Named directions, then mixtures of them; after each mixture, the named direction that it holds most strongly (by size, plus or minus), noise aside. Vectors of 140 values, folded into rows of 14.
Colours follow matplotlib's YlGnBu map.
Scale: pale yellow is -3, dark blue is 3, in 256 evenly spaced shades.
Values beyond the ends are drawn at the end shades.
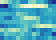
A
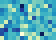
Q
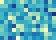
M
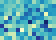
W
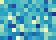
M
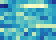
A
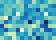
W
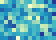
M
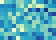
M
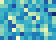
M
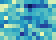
A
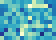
Q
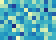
M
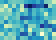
A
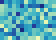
W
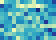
A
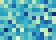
M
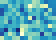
Q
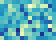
Q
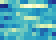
A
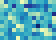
M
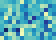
W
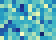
Q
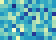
M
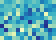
W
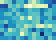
A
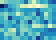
A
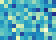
M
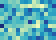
W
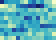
A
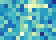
Q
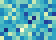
W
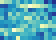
A
